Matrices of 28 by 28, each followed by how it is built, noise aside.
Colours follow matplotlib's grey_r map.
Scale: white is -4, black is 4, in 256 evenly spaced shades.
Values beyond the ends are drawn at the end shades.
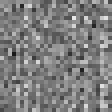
blocks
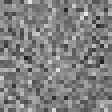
noise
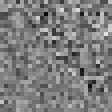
upper triangular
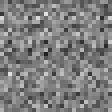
repeating columns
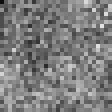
smooth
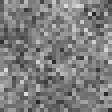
smooth
